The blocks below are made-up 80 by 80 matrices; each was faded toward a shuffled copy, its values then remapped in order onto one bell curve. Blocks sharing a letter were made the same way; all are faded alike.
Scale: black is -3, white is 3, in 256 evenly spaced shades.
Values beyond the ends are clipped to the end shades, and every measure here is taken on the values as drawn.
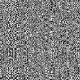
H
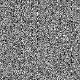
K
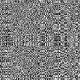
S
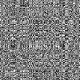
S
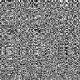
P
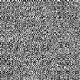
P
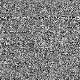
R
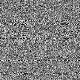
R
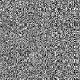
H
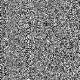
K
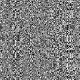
H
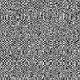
S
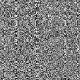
H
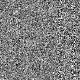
K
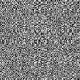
P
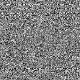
R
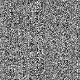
K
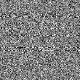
R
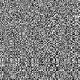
P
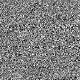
R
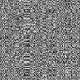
S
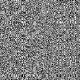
H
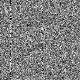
K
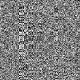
H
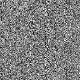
K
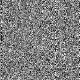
K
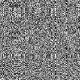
H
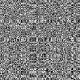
S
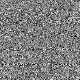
R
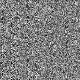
K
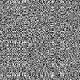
P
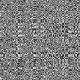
S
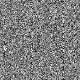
K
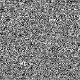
R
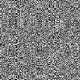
H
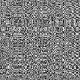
S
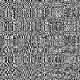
S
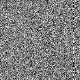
K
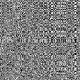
S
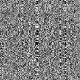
H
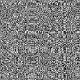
P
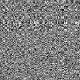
P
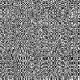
S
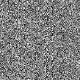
K
